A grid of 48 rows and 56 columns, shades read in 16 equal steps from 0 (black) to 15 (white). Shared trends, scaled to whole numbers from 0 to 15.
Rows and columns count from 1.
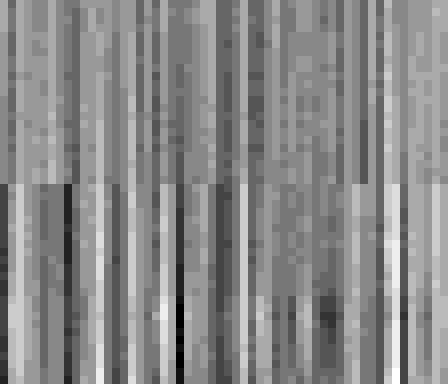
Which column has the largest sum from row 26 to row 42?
50
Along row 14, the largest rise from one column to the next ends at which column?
49
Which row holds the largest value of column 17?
48
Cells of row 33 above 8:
22
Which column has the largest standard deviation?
1
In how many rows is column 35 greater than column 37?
21
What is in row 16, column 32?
6
